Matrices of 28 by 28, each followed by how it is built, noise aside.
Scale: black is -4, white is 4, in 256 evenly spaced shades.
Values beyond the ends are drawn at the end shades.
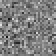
low rank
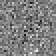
uneven columns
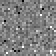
sparse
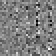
uneven columns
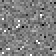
sparse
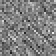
Toeplitz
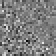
lower triangular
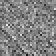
Toeplitz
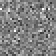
low rank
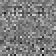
low rank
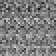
repeating columns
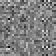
low rank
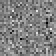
uneven columns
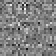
low rank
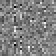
uneven columns
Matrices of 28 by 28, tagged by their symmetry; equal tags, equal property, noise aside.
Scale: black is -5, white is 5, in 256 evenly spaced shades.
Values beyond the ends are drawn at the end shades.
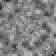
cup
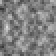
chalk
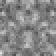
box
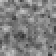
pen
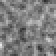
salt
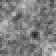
cup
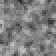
salt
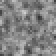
pen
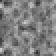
chalk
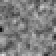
pen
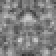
box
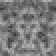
box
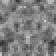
box
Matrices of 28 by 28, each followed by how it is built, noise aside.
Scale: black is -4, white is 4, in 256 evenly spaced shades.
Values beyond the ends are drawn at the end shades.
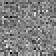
low rank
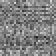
blocks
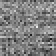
blocks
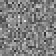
blocks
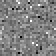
sparse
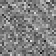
Toeplitz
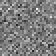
Hankel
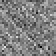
Toeplitz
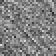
Toeplitz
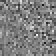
upper triangular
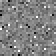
sparse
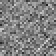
Hankel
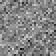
Hankel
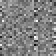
low rank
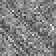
Toeplitz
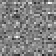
low rank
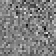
upper triangular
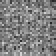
blocks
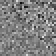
upper triangular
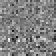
low rank
